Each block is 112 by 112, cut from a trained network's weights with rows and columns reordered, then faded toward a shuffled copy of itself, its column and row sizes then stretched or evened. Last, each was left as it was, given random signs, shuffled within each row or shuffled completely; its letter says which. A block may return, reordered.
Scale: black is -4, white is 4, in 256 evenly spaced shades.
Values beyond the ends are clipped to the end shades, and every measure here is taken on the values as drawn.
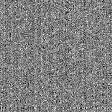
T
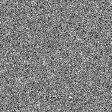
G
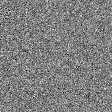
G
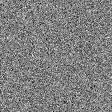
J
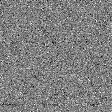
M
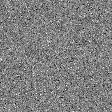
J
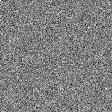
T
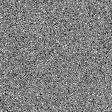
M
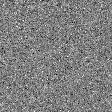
J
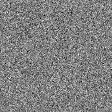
G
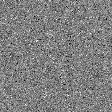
M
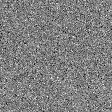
J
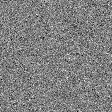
J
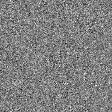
G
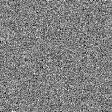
T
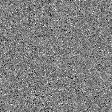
G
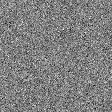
J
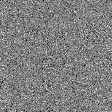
G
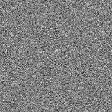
T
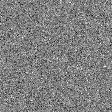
M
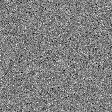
J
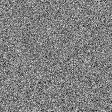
M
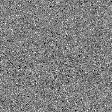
G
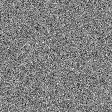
J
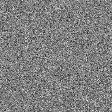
G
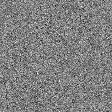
G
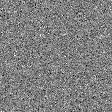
J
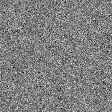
M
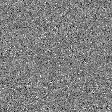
M
